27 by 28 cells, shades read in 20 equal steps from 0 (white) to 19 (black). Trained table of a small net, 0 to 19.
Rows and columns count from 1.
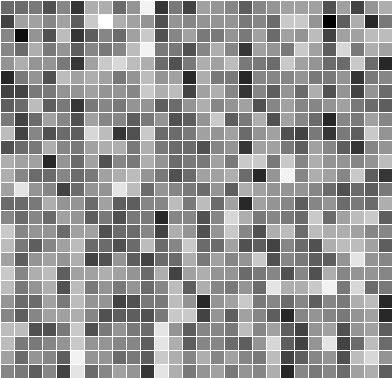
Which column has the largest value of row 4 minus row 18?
14
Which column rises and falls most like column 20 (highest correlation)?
24
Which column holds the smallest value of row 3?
11
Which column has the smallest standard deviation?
16
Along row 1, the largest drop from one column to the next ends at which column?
7
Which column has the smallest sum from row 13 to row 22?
26
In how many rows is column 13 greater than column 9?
11
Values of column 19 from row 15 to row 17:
7 10 13
